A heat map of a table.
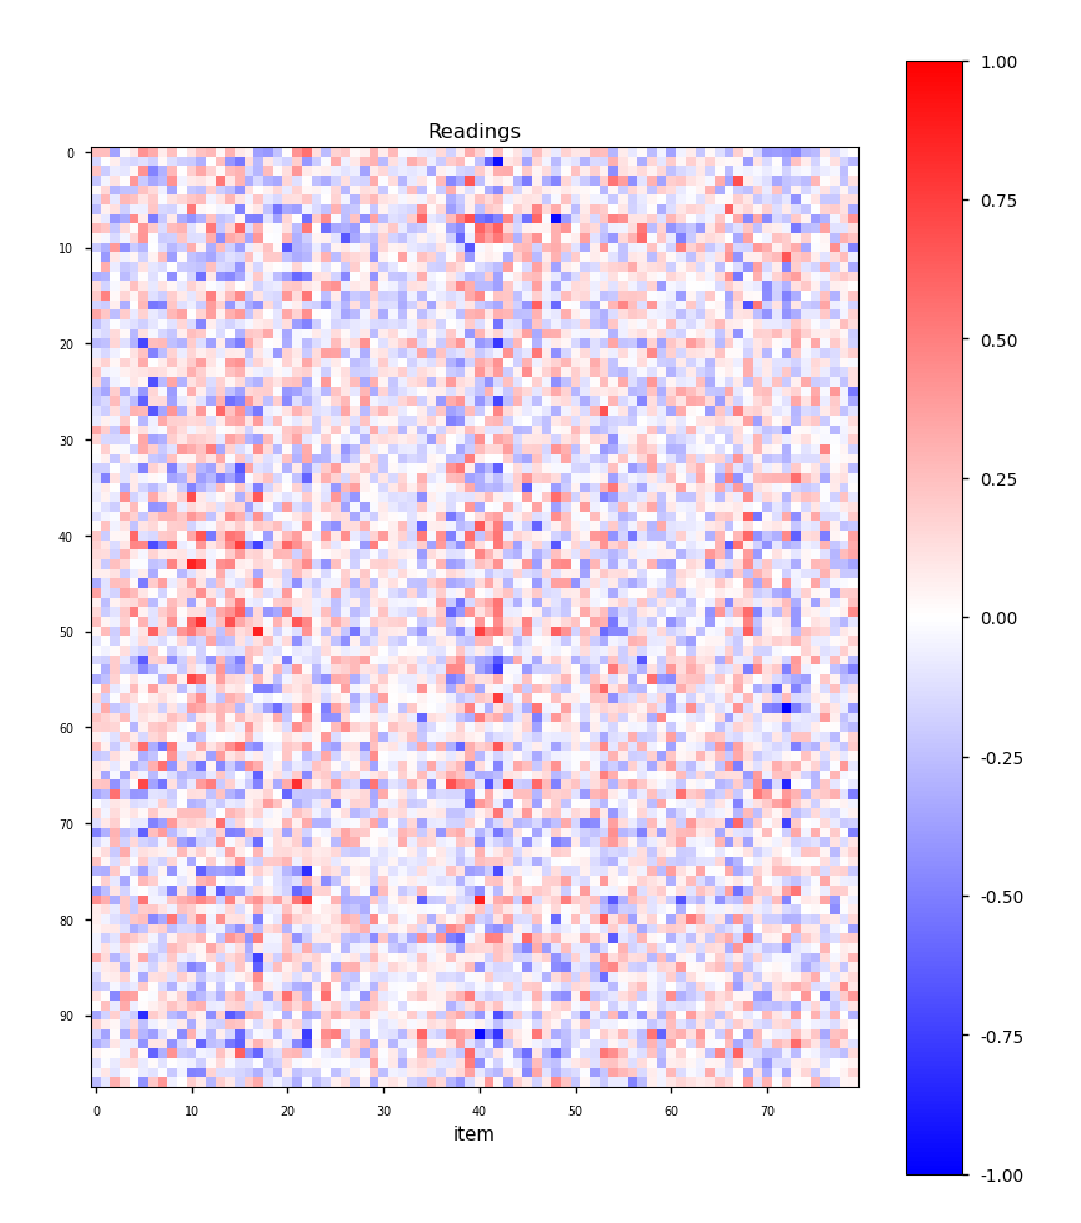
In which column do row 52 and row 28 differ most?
38
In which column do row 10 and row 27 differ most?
39
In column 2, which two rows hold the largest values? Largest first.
67, 10
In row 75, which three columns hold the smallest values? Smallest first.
22, 42, 11
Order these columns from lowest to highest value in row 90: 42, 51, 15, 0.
42, 15, 51, 0
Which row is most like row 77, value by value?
13
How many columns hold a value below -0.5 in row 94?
4
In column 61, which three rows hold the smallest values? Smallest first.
78, 9, 15
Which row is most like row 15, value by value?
17
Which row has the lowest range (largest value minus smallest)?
52
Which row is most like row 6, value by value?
25
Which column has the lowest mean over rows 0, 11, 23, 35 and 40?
73
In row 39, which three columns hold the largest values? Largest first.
40, 42, 22
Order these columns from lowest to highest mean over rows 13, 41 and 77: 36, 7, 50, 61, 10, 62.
7, 10, 62, 50, 61, 36
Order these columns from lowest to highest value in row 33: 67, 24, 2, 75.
67, 2, 75, 24
